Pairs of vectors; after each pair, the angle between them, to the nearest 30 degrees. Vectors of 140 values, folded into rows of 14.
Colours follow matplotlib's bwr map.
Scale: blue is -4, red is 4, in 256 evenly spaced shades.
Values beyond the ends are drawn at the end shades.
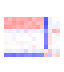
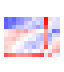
150 degrees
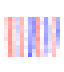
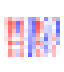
30 degrees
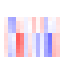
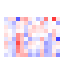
60 degrees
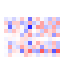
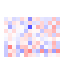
30 degrees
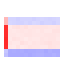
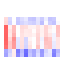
30 degrees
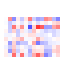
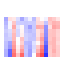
60 degrees
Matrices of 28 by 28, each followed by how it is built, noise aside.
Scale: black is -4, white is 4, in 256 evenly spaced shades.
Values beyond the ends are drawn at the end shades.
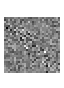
banded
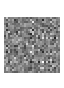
low rank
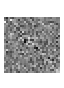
banded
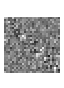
banded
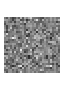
low rank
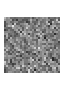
Toeplitz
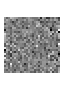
uneven columns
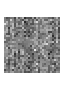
blocks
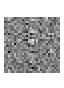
low rank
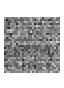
blocks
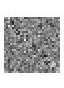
banded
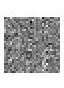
uneven columns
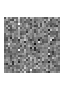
uneven columns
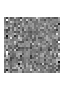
uneven columns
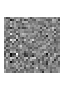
low rank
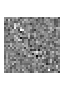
banded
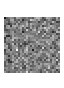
repeating rows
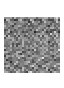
repeating columns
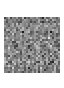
repeating columns
